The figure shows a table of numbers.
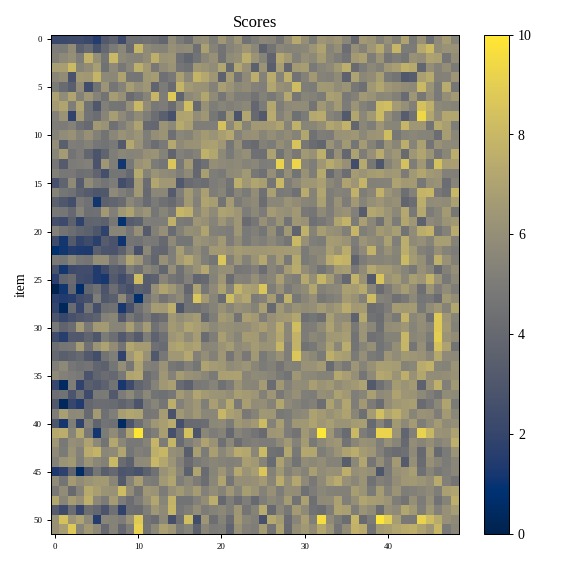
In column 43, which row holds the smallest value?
4
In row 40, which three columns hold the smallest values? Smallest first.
8, 1, 3
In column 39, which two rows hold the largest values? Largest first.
50, 41
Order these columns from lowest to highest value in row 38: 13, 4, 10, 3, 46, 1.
1, 3, 10, 4, 13, 46
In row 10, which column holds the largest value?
40
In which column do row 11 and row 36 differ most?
9
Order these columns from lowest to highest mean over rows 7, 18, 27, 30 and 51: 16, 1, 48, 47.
1, 48, 47, 16
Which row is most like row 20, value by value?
16
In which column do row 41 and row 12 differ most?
10
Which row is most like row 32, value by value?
30
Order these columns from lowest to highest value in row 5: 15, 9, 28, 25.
25, 28, 9, 15
